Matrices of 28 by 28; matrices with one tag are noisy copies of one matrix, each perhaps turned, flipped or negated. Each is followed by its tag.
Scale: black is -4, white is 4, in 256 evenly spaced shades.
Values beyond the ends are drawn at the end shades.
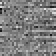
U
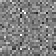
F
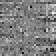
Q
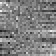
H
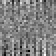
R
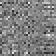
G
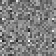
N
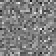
N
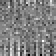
R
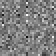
N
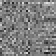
G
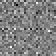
N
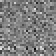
F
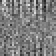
R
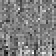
Q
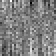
H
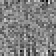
U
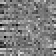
U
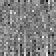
U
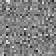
F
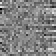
U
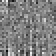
U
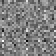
N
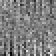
R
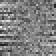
R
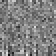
U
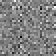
F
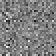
F
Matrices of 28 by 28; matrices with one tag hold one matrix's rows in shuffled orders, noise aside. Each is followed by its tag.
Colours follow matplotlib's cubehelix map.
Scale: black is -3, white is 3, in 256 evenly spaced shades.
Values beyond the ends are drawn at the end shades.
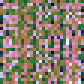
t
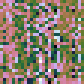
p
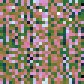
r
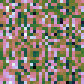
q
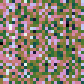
q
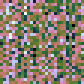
q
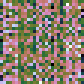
t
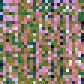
t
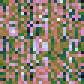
r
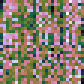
t
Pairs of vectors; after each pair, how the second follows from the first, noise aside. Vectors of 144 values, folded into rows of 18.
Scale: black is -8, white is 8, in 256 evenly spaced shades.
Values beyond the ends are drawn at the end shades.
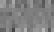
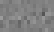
wrapped around, shrunk.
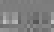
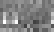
scaled up.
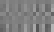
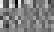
reversed, scaled up.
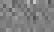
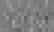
wrapped around, negated, partly zeroed.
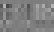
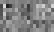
scaled up.
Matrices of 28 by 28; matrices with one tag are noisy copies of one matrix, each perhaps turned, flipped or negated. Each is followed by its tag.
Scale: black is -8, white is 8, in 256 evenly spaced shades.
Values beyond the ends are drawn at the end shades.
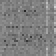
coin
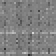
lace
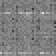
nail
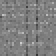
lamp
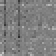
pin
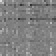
pin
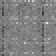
nail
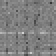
lace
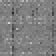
nail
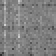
pin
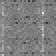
nail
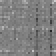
pin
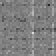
lace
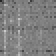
pin
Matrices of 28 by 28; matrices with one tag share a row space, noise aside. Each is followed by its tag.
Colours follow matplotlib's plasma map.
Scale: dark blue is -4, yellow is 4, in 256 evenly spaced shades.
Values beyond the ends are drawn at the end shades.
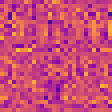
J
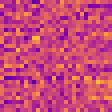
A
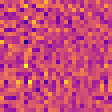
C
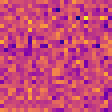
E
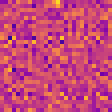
J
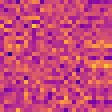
A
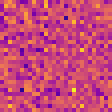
C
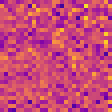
E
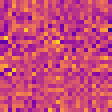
J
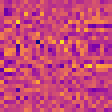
A
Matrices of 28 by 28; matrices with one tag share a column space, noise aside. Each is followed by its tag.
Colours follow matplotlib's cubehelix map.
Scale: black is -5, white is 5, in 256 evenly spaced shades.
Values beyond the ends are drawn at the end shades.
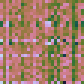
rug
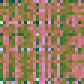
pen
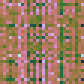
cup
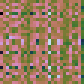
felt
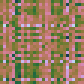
cup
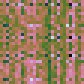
cup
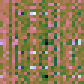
felt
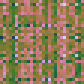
cup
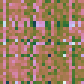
rug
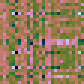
felt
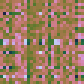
felt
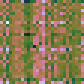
pen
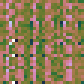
rug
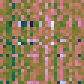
rug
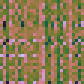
rug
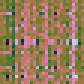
felt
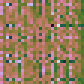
cup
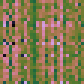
rug
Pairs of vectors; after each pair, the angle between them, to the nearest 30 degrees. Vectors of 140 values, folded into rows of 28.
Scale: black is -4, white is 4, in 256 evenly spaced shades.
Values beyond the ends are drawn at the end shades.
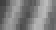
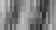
150 degrees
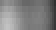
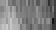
30 degrees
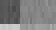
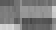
60 degrees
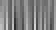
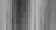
90 degrees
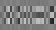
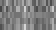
120 degrees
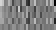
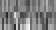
90 degrees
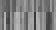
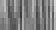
90 degrees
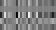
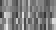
60 degrees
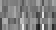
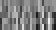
30 degrees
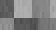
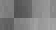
120 degrees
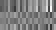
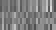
30 degrees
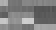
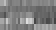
30 degrees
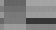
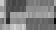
60 degrees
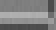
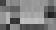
60 degrees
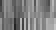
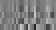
90 degrees
